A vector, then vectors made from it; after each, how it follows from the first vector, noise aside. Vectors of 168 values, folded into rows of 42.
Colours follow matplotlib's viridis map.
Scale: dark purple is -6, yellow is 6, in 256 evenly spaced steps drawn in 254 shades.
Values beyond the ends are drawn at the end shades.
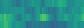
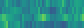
copied.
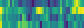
reversed, scaled up.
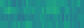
wrapped around, shrunk.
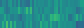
wrapped around, partly zeroed.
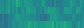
negated, shrunk.
